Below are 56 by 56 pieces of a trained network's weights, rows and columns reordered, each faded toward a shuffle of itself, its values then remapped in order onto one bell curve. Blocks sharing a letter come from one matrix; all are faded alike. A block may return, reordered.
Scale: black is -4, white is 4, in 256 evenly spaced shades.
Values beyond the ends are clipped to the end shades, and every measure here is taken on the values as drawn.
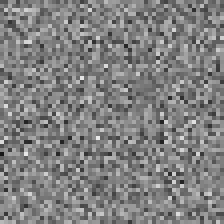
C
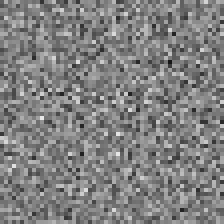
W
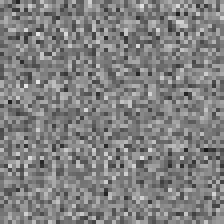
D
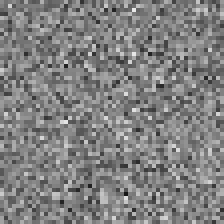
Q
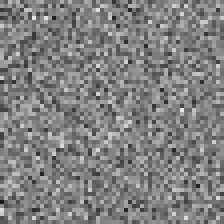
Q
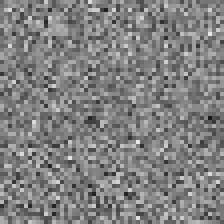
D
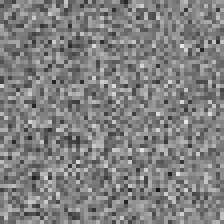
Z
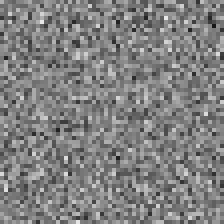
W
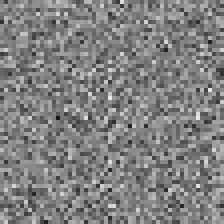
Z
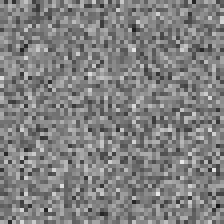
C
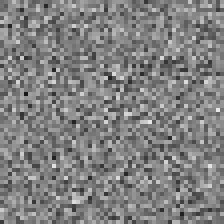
W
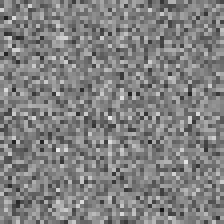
C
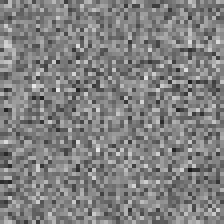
D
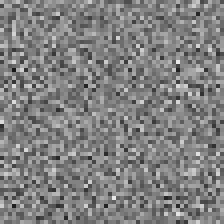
D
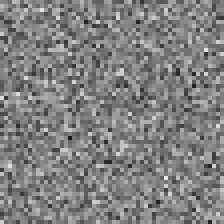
Q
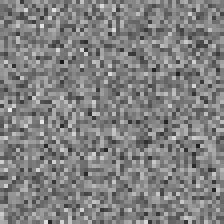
Q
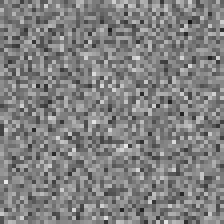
Q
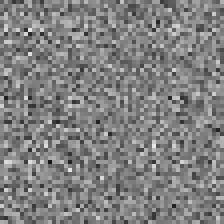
D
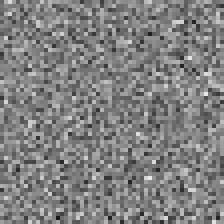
Q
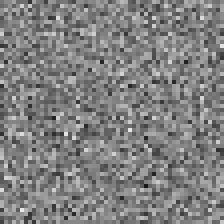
C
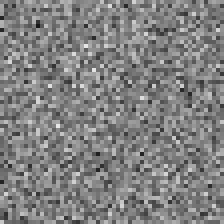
Q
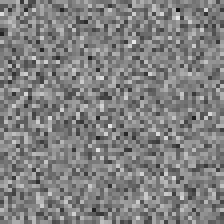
Q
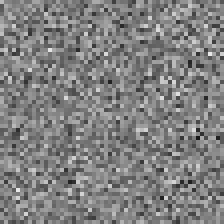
W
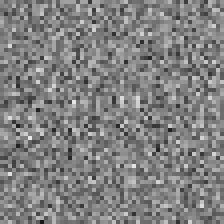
W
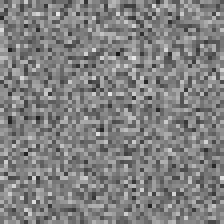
W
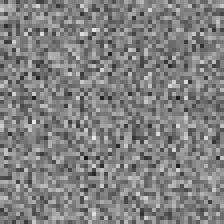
Z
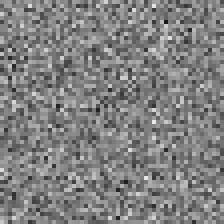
C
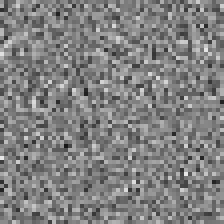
W
